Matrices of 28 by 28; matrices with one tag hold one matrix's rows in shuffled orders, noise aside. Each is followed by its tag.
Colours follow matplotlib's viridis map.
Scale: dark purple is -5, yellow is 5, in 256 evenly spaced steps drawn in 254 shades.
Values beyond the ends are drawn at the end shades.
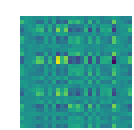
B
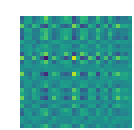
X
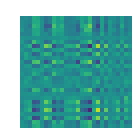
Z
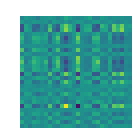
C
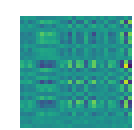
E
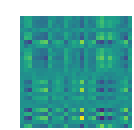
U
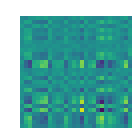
U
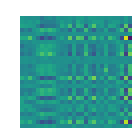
E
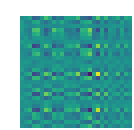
Z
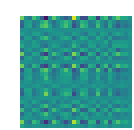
X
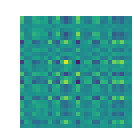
C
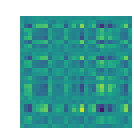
U
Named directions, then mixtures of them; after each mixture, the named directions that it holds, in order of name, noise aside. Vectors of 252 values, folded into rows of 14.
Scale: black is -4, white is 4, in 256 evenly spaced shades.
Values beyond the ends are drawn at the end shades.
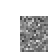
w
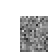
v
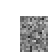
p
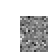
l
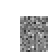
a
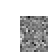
l.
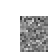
w.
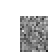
a, p, v.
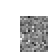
l.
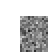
a, l, v.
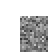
l, v.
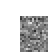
p, w.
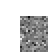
l.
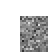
w.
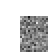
a, l.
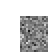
l.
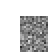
a, l, p.
